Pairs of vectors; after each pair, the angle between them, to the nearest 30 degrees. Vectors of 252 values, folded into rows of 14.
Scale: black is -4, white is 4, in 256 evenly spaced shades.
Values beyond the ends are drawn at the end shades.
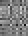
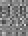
150 degrees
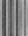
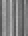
150 degrees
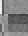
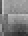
120 degrees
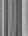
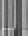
30 degrees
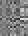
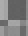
90 degrees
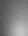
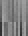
90 degrees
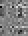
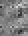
30 degrees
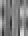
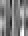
30 degrees
